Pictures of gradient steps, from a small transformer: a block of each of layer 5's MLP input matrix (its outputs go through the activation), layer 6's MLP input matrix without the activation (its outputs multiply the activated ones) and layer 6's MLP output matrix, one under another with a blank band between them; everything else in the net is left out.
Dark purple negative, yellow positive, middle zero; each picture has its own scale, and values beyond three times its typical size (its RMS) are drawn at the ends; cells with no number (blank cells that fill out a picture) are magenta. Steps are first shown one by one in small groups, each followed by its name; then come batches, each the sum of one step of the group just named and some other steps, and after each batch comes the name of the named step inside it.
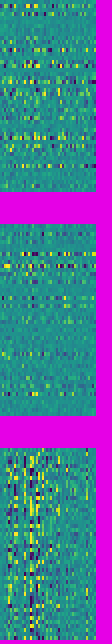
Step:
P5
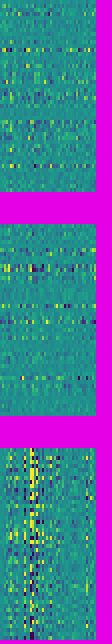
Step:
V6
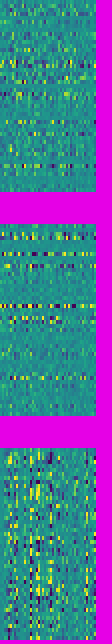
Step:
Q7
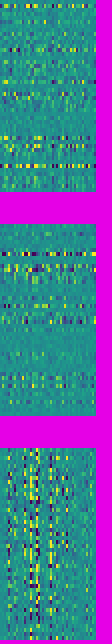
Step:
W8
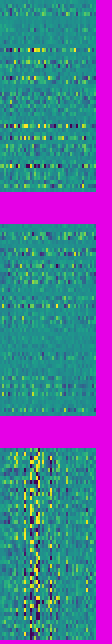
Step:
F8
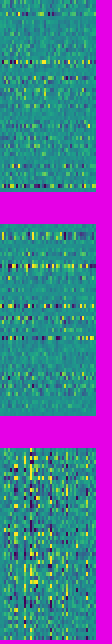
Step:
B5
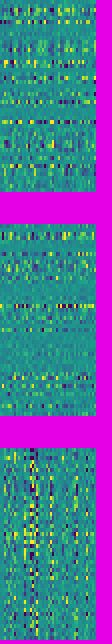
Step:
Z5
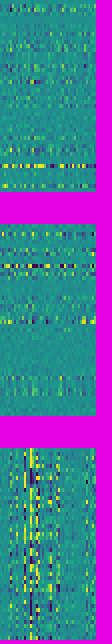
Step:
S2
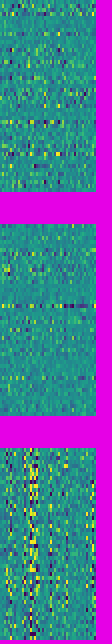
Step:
V6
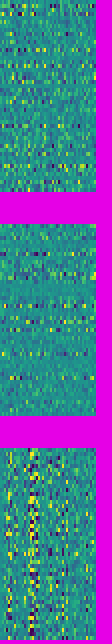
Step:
P5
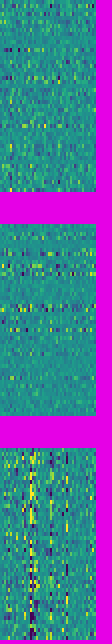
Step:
F8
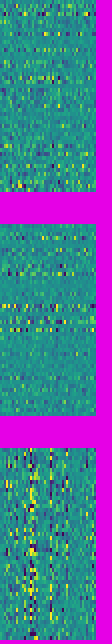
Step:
S2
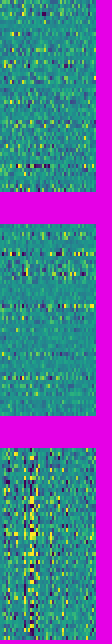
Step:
Z5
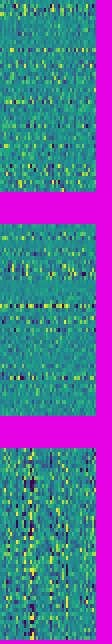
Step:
P5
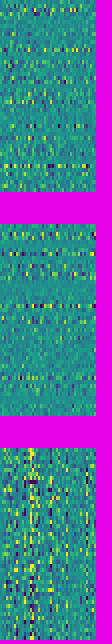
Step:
S2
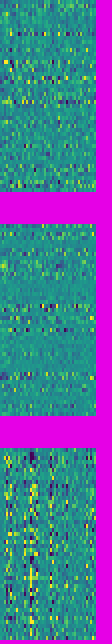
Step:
Z5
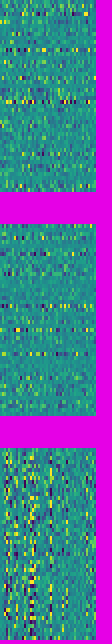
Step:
P5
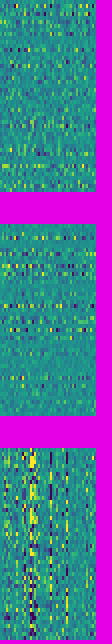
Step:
S2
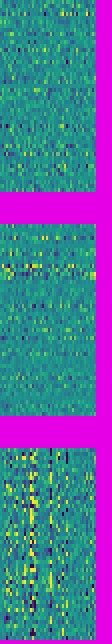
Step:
B5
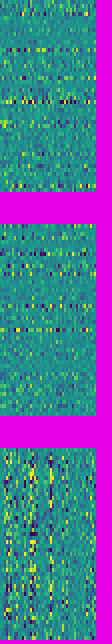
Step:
Z5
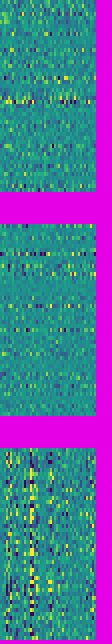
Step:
Q7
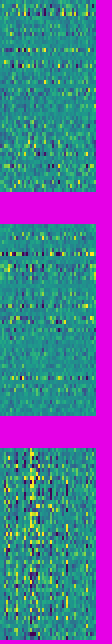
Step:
V6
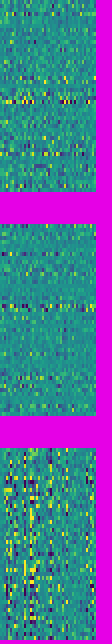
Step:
P5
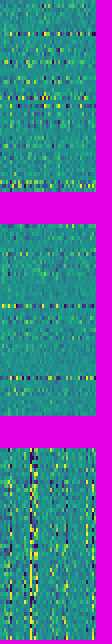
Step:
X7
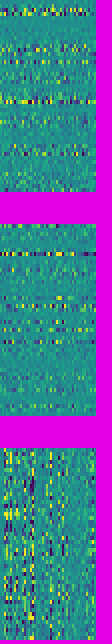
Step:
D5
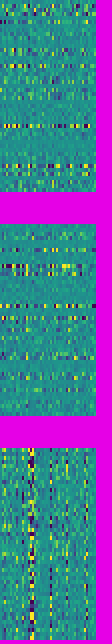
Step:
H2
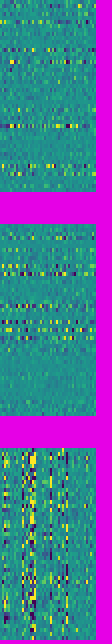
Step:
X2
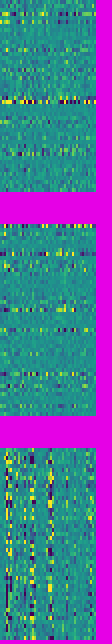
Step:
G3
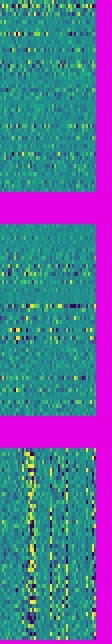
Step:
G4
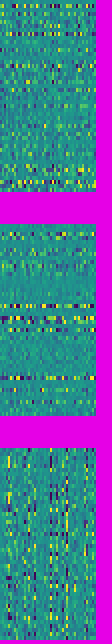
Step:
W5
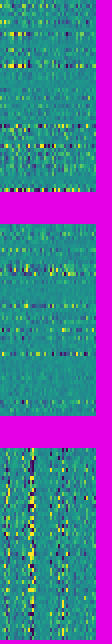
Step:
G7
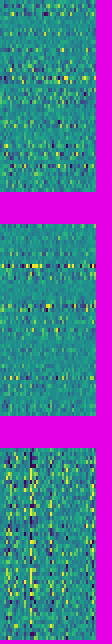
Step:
X7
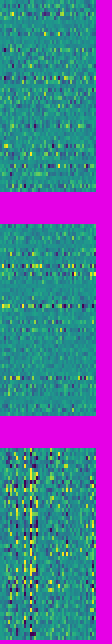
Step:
X7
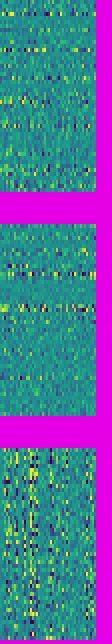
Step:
H2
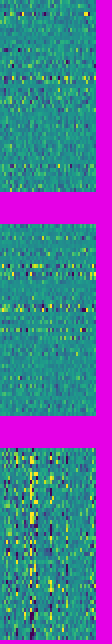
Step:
X2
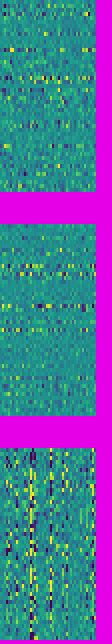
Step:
X7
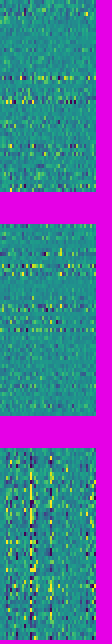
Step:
G3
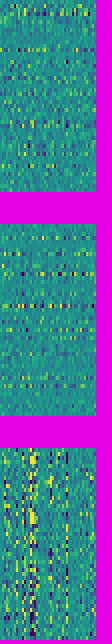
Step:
X2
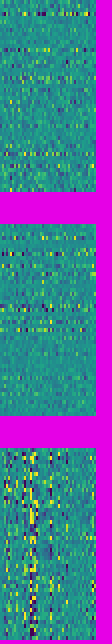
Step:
X2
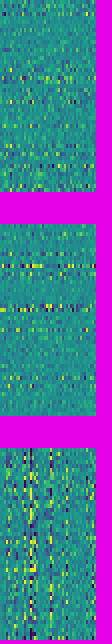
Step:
G4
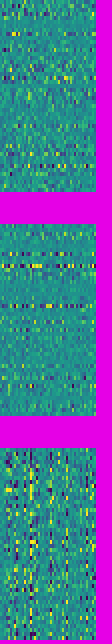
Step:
G4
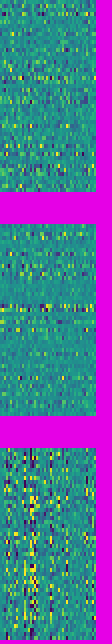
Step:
G7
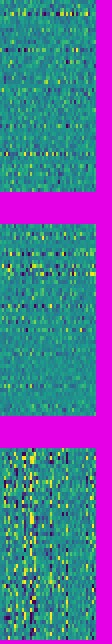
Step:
X2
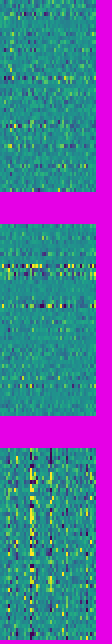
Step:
G7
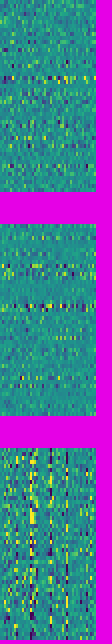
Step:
X2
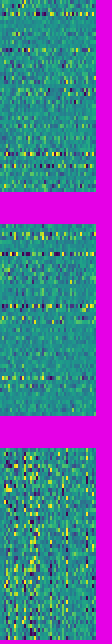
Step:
G4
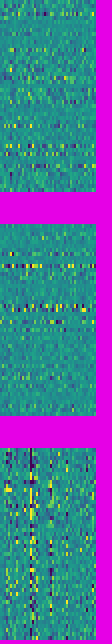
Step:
H2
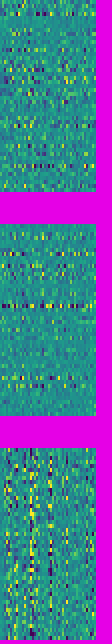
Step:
G4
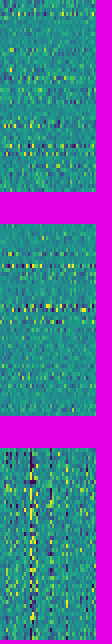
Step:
H2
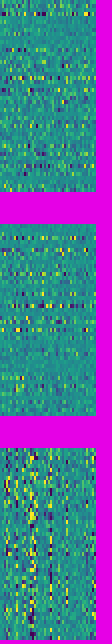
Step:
G4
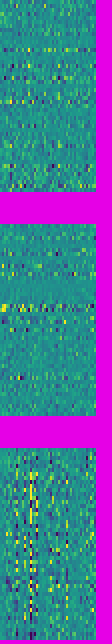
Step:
W5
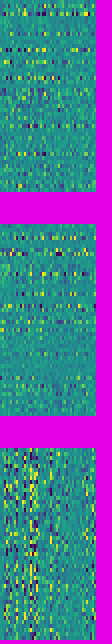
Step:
X7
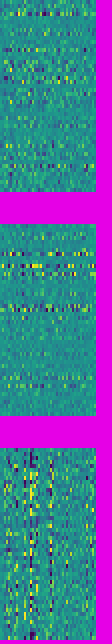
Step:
X7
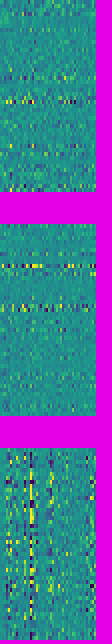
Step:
G3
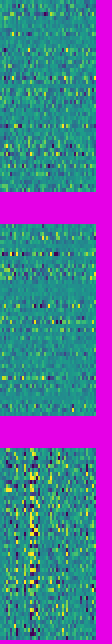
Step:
G7
